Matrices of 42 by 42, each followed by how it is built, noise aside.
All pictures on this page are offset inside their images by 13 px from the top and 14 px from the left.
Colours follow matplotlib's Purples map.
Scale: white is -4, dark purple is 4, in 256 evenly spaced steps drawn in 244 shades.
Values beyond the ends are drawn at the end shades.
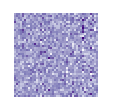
uneven columns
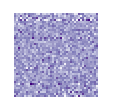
uneven rows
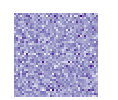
uneven rows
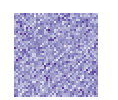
Hankel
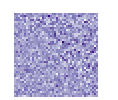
upper triangular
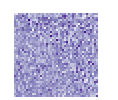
upper triangular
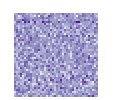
uneven rows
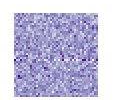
uneven rows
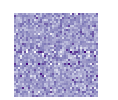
uneven rows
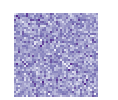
diagonal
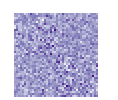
block diagonal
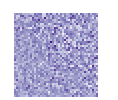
upper triangular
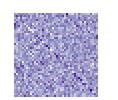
diagonal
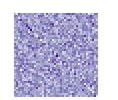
diagonal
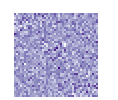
block diagonal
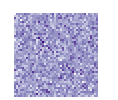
diagonal
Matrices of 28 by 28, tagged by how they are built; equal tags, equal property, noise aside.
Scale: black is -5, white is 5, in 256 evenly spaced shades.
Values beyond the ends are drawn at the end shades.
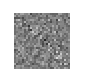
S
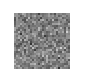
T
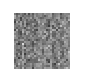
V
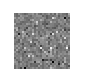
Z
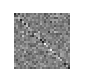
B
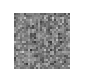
V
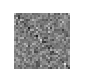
B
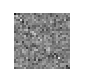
B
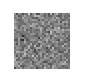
T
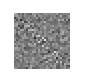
S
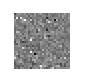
Z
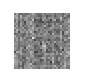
V
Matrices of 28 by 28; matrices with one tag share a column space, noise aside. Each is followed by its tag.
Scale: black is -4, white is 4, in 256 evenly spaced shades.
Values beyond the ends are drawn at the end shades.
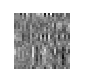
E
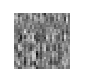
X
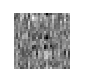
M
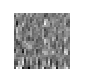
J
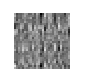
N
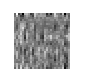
E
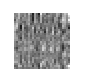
N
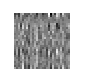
E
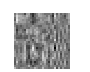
X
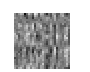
E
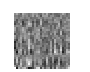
J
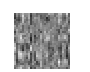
X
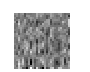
J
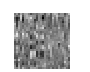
M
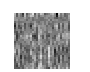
E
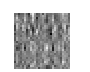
N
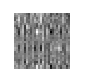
N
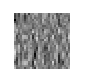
X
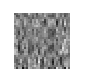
J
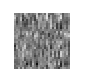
M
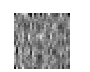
E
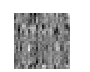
N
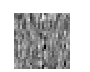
M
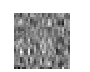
J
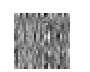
E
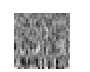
J
